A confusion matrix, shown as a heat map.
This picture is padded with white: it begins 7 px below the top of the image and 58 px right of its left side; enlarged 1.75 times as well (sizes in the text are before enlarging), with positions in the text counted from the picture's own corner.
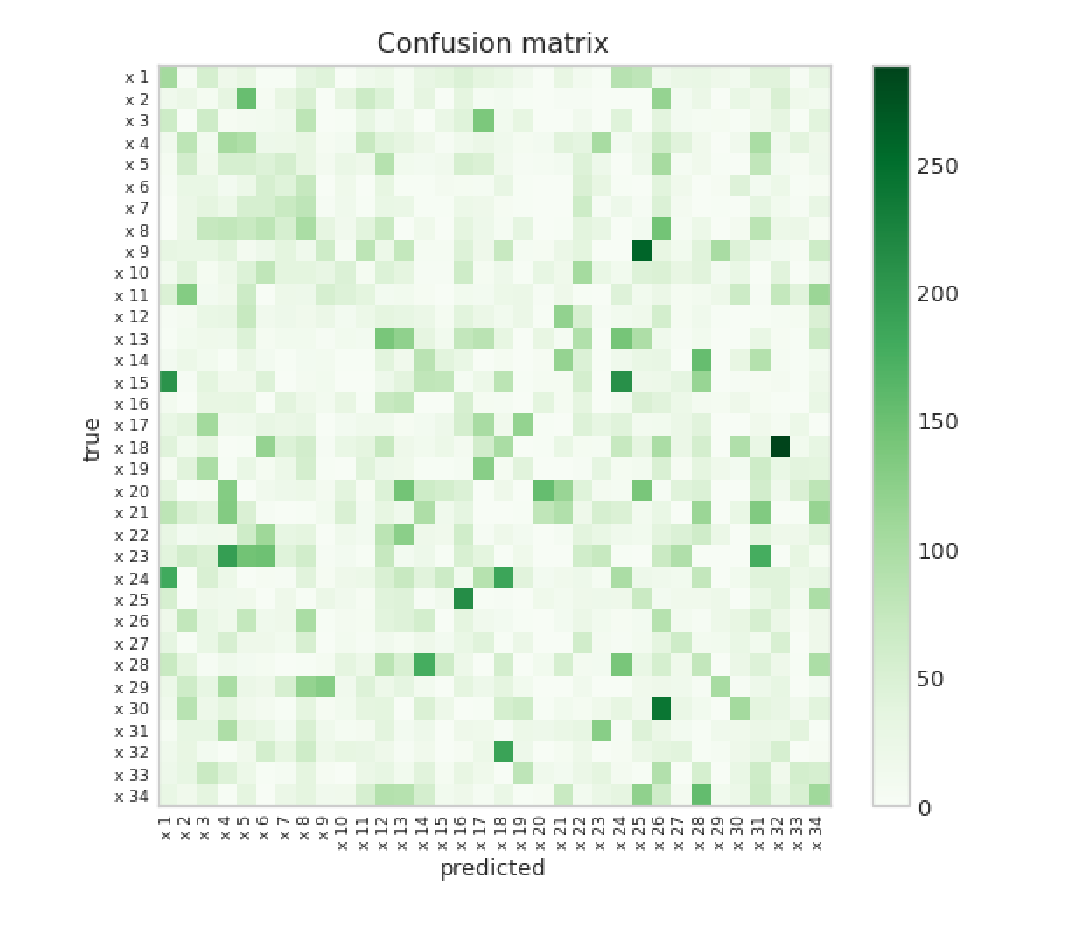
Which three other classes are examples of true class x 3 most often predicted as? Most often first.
x 17, x 8, x 1
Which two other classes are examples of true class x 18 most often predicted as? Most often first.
x 32, x 6
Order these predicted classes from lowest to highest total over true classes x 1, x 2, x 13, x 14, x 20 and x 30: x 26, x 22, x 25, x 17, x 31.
x 17, x 22, x 31, x 25, x 26
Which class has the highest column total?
x 26
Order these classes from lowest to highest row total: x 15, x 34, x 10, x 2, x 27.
x 27, x 2, x 10, x 15, x 34
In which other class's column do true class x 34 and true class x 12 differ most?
x 28
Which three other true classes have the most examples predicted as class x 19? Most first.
x 17, x 33, x 30
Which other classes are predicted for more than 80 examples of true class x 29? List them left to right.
x 4, x 8, x 9
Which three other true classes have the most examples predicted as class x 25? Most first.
x 9, x 20, x 34
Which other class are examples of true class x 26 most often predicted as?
x 8
